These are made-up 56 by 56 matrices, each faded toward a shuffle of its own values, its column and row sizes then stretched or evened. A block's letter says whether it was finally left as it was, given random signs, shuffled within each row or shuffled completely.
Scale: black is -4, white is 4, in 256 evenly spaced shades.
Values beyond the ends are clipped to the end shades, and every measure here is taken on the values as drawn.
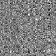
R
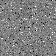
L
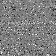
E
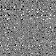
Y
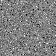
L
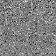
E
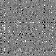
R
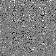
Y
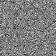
Y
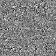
Y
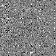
Y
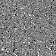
Y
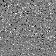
E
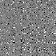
R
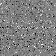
E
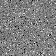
L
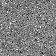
L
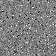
L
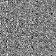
Y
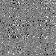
R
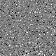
E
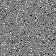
L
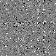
Y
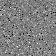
L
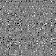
R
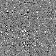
Y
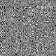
R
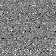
E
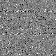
E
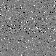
E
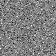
L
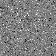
L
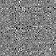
R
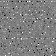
E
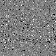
Y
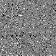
Y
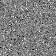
L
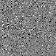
Y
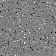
L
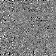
Y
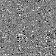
Y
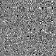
R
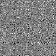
R
